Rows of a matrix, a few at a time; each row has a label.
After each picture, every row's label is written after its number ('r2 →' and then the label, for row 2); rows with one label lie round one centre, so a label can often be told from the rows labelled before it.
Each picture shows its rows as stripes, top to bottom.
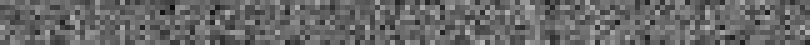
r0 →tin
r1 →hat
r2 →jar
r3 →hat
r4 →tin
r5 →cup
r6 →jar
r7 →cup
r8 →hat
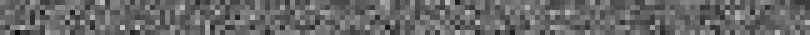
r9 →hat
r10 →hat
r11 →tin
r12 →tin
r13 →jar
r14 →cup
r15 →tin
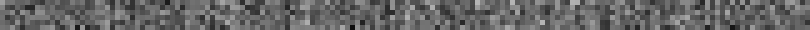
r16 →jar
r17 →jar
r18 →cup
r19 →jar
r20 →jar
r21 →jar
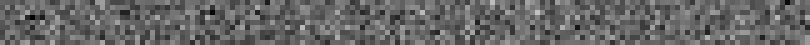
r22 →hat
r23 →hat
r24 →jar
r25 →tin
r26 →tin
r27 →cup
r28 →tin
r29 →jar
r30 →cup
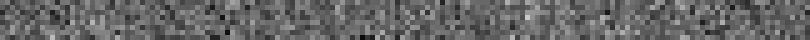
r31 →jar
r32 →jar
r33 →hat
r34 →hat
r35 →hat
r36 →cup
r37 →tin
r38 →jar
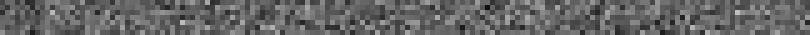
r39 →jar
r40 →jar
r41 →tin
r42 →jar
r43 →hat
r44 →cup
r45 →jar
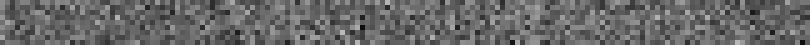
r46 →jar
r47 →jar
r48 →hat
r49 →jar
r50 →hat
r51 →cup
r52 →tin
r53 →hat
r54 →tin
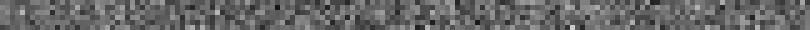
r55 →hat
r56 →cup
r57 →hat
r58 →cup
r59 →tin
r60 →jar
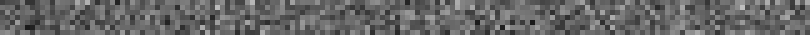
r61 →tin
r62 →tin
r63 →hat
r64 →jar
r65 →tin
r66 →jar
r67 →cup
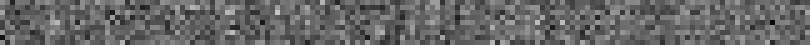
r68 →cup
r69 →jar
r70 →jar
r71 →hat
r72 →jar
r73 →hat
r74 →jar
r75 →tin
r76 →cup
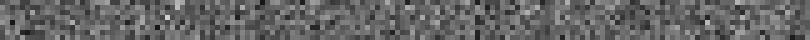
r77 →tin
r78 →jar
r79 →hat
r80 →tin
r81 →jar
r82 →cup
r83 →tin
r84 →tin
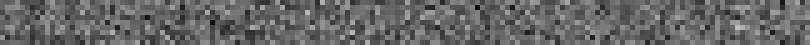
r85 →jar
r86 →tin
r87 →jar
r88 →jar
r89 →cup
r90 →tin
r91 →cup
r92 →jar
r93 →cup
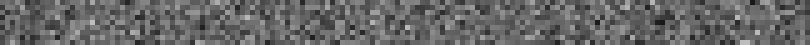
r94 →hat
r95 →tin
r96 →jar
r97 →tin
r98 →hat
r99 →hat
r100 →cup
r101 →hat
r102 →tin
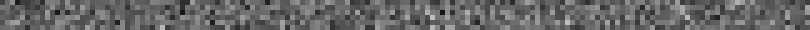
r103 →tin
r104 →jar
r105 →jar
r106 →hat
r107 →tin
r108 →hat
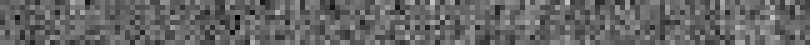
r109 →hat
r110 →hat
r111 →hat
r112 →tin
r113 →hat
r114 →tin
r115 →hat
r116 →tin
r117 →tin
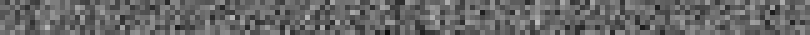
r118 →cup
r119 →hat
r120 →cup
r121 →jar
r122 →jar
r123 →cup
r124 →cup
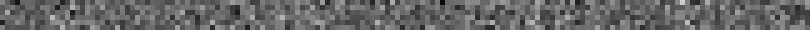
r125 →jar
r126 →hat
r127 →tin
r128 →tin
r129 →hat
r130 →jar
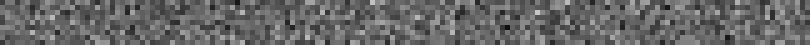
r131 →tin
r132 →jar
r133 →cup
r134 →cup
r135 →hat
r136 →tin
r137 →hat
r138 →jar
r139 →cup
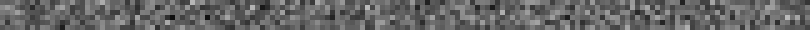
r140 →hat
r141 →tin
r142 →tin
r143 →jar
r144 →hat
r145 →hat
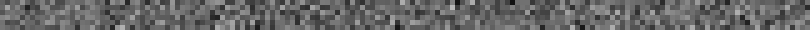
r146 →cup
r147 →hat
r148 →tin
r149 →jar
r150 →jar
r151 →jar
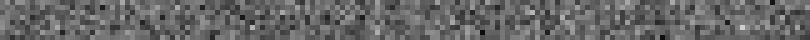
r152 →cup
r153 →tin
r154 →hat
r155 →cup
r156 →cup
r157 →tin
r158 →jar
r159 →jar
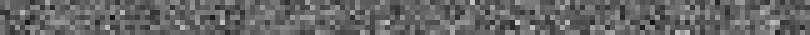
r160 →tin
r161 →hat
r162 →cup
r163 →jar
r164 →tin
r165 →hat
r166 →hat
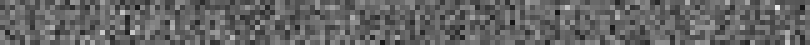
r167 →hat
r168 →tin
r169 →cup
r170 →cup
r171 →cup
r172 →cup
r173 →cup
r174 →jar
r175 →jar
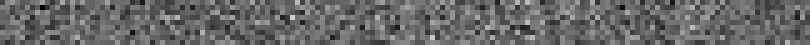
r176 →hat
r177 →jar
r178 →hat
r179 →jar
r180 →hat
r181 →cup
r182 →tin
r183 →hat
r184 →jar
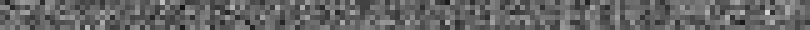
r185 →cup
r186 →jar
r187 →cup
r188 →jar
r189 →hat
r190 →cup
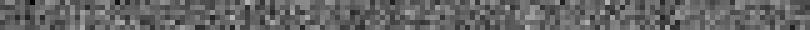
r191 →tin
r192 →jar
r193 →hat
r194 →jar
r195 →cup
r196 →hat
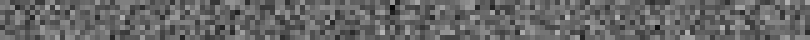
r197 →jar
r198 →tin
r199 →hat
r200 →cup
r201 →tin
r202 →hat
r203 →hat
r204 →jar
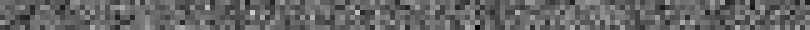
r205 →hat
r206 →cup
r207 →tin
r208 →tin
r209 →jar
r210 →tin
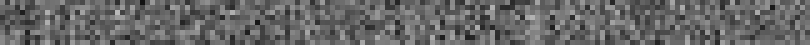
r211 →cup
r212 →cup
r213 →jar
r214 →hat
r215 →jar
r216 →jar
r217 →hat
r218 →hat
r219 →hat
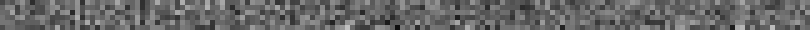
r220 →cup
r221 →cup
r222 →tin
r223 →cup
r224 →cup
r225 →tin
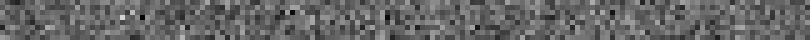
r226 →jar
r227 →hat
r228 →cup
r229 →cup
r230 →jar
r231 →tin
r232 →hat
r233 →tin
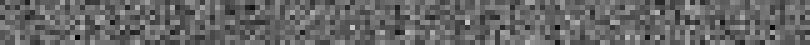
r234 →hat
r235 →cup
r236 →cup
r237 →tin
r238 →jar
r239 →cup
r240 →hat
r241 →jar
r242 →hat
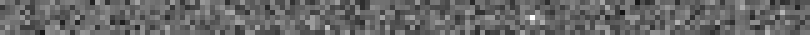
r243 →cup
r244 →tin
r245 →jar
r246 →hat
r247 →jar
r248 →tin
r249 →tin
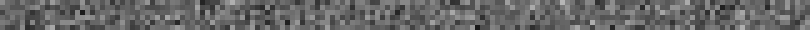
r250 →jar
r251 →jar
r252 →tin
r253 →tin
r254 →hat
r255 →tin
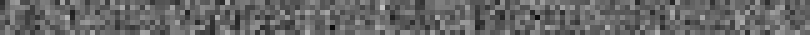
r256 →hat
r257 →cup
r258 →tin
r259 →tin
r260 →tin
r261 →tin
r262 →jar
